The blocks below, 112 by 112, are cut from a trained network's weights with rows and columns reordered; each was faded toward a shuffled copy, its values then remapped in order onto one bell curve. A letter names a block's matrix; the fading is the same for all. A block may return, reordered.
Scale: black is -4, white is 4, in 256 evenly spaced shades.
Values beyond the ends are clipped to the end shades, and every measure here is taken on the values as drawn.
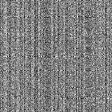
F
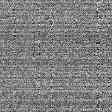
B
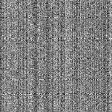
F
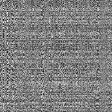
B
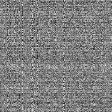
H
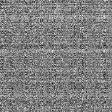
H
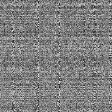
B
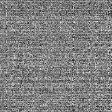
H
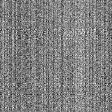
F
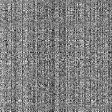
F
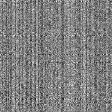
F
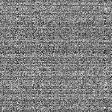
H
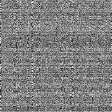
B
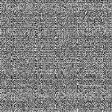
H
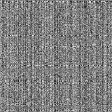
F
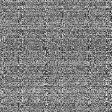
H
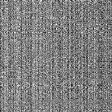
F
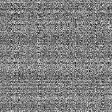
H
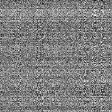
H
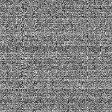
H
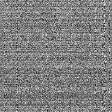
B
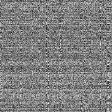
B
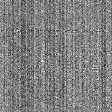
F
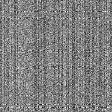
F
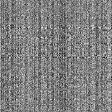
F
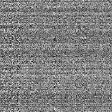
H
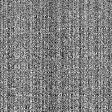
F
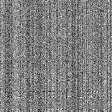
F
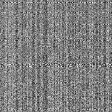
F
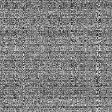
B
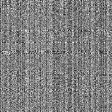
F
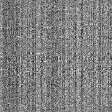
F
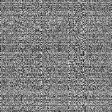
B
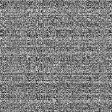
H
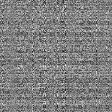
B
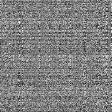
B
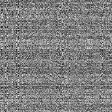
B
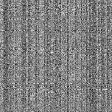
F
